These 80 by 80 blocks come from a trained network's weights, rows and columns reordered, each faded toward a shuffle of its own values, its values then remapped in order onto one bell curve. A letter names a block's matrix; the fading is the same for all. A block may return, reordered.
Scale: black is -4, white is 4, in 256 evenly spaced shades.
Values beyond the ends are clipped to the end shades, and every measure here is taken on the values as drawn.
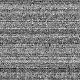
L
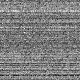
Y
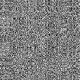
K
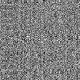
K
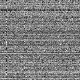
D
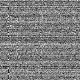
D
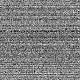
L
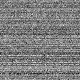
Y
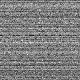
L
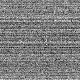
L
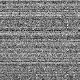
L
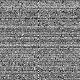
D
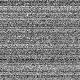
L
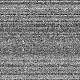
Y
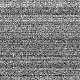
L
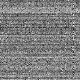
D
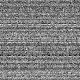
Y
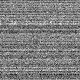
Y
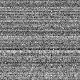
L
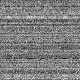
Y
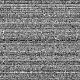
L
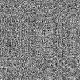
K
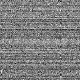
D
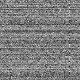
D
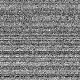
Y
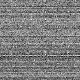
L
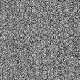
K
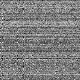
D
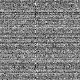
D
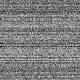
L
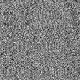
K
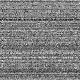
L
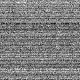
Y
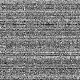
L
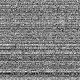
Y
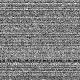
Y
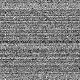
L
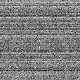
Y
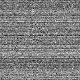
L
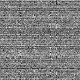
D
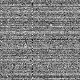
D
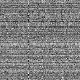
D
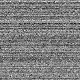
Y
